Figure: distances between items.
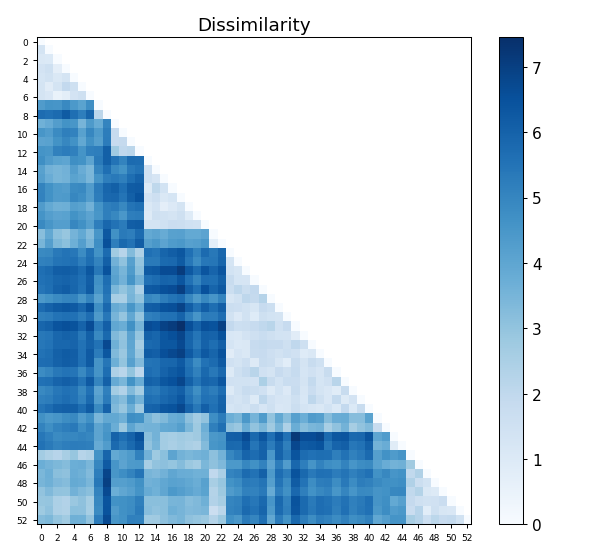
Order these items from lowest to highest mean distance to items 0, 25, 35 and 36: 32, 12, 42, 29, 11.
32, 29, 12, 42, 11
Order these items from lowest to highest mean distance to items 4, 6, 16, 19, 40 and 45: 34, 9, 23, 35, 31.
9, 23, 35, 34, 31
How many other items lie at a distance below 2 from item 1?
6
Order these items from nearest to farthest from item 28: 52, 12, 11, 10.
10, 12, 11, 52
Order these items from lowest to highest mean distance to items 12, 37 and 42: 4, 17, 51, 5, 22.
5, 51, 4, 17, 22
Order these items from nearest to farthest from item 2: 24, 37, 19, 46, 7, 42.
46, 19, 7, 42, 24, 37
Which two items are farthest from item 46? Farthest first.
8, 31
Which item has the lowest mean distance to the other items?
28
